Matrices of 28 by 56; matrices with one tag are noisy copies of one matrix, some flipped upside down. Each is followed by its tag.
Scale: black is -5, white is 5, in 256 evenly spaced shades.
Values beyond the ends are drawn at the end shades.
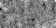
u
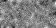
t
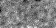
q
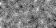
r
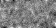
t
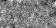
t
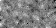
r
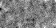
u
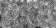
q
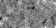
u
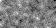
r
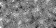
r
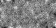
t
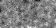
q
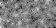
r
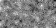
r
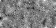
u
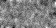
t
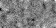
u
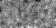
q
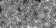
q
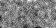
q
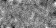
t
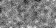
q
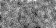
q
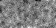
q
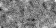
u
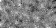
r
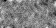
t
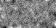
t
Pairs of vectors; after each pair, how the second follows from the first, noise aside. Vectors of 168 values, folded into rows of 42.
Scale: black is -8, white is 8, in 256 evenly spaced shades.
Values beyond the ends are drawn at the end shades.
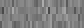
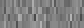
reversed.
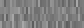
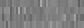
wrapped around, partly zeroed.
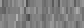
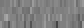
reversed, partly zeroed.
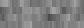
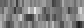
reversed, negated, scaled up.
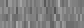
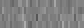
reversed, partly zeroed.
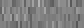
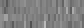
reversed, partly zeroed.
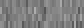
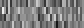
reversed, scaled up.
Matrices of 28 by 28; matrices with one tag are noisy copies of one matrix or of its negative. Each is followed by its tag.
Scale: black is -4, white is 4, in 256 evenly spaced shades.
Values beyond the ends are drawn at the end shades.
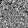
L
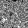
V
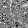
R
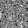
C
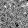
R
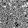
R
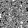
C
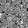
C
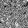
R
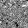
R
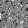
C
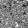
R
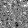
R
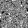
C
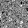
C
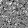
L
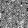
C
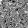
L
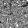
R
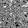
R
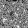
V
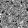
C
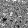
V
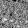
V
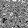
V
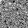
L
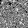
L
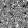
R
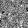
C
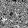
V
